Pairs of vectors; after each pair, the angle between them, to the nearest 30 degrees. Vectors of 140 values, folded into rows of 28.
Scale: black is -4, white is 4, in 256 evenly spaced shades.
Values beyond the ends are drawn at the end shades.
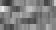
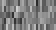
90 degrees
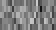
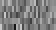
120 degrees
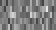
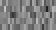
150 degrees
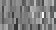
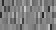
120 degrees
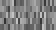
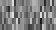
30 degrees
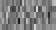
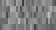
150 degrees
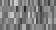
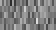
150 degrees
